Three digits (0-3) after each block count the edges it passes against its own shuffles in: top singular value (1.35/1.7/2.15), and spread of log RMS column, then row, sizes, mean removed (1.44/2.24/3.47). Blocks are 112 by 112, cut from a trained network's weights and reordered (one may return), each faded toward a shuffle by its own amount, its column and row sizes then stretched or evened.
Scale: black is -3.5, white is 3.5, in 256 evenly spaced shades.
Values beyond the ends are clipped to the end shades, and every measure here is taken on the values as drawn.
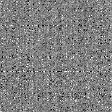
1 1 2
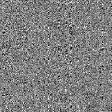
2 2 1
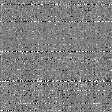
2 0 3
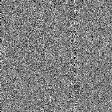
1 2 0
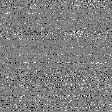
0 0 3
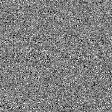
0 0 2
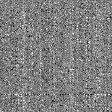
1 1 1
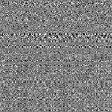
3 1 3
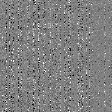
0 3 0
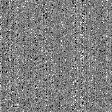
1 2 0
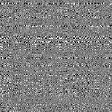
3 2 3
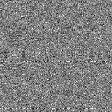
2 0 1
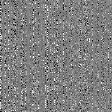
0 3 0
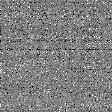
1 1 1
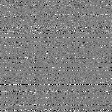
2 1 3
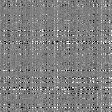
3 2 3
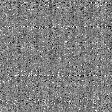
1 0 2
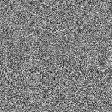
2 0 1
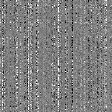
3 3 1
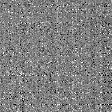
1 1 2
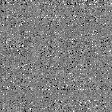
0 1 2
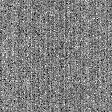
2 0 0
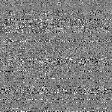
0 1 3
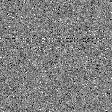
1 0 1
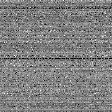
3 1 2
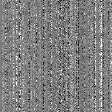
3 3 0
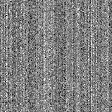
3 2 0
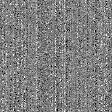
2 2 0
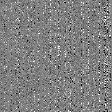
0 3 0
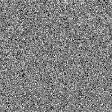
1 1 1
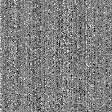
2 2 0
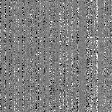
2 3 1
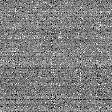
2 1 1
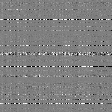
3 0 3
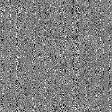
0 3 1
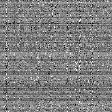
3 2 0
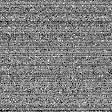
3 0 1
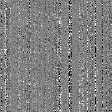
2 3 0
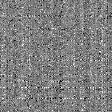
2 1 2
